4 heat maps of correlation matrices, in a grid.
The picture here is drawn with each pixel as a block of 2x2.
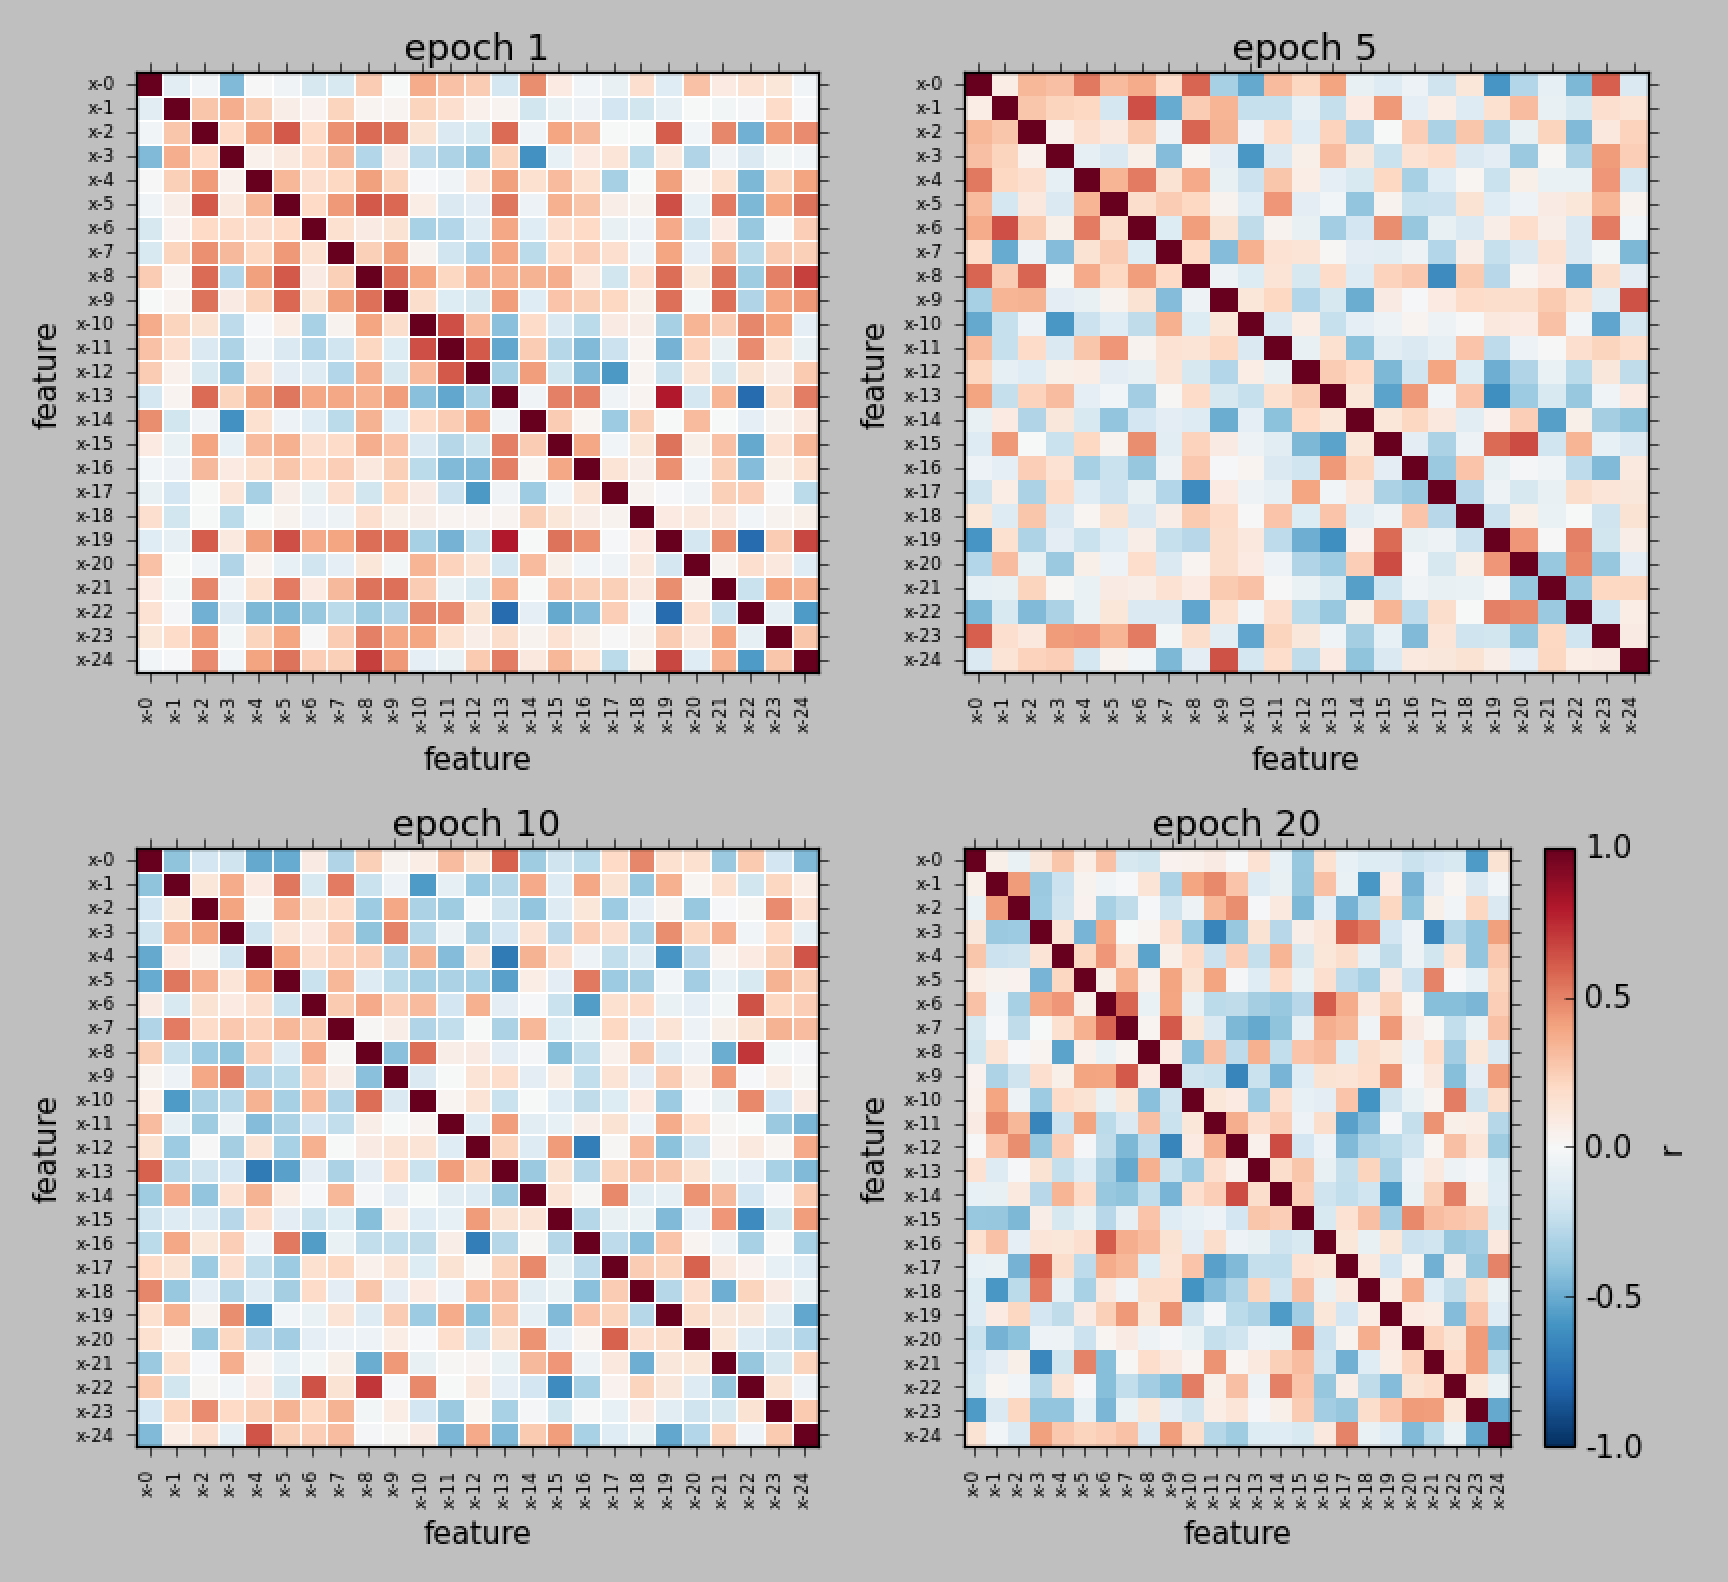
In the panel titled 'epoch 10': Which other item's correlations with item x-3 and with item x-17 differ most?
x-2
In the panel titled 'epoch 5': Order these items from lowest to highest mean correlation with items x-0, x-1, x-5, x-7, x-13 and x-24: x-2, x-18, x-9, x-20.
x-20, x-9, x-18, x-2
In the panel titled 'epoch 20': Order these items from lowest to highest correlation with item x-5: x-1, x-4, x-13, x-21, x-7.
x-13, x-1, x-4, x-7, x-21
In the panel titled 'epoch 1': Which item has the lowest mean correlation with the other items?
x-22
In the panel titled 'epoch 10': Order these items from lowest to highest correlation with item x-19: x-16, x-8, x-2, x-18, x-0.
x-18, x-8, x-2, x-0, x-16
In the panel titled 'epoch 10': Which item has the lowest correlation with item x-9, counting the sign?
x-8
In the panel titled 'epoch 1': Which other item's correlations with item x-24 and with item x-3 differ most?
x-8
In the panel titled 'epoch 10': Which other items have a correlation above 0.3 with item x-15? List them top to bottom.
x-12, x-21, x-24
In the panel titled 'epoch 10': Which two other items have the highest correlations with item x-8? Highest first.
x-22, x-10
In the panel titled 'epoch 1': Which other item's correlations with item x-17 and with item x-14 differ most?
x-12
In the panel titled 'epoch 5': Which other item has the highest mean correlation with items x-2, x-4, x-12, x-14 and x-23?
x-0
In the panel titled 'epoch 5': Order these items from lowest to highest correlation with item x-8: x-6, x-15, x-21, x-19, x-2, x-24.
x-19, x-24, x-21, x-15, x-6, x-2
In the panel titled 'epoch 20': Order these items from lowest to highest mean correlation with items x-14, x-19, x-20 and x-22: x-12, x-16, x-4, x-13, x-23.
x-16, x-13, x-4, x-12, x-23
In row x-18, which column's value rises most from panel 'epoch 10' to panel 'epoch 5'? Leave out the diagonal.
x-16
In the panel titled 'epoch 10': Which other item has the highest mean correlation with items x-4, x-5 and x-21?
x-24
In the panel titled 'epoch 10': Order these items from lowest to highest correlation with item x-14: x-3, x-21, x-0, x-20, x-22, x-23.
x-0, x-22, x-23, x-3, x-21, x-20
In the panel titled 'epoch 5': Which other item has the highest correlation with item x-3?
x-23
